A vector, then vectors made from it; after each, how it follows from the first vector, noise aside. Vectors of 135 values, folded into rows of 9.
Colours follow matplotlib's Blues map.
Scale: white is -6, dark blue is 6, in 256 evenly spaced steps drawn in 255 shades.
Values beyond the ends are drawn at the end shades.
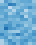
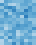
sign-scrambled.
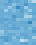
wrapped around, negated, partly zeroed.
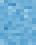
shrunk.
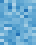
sign-scrambled.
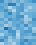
sign-scrambled.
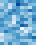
wrapped around, scaled up.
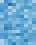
copied.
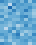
sign-scrambled.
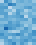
copied.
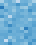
wrapped around, negated, partly zeroed.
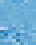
wrapped around, negated, partly zeroed.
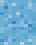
wrapped around, negated, partly zeroed.
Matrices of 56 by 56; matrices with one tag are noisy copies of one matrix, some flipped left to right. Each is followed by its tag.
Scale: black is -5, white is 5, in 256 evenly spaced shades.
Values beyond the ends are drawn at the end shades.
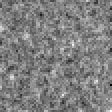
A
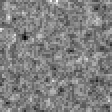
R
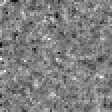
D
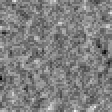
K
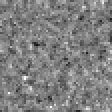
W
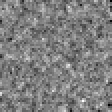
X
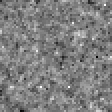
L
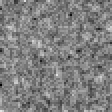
A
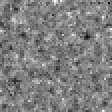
R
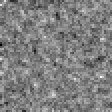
D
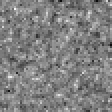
D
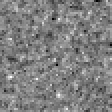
D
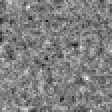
W
